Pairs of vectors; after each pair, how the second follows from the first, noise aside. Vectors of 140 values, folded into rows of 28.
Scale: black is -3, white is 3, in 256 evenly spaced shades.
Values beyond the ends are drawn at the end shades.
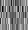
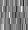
wrapped around, negated, partly zeroed.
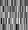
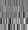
reversed, negated, partly zeroed.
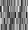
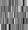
wrapped around, negated, partly zeroed.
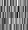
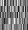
copied.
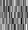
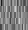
reversed, negated, shrunk.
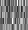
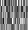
copied.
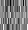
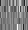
reversed, negated, partly zeroed.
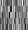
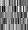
shuffled.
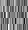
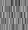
reversed, negated, shrunk.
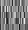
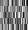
wrapped around, negated.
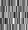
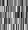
shuffled.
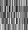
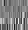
reversed, negated, partly zeroed.
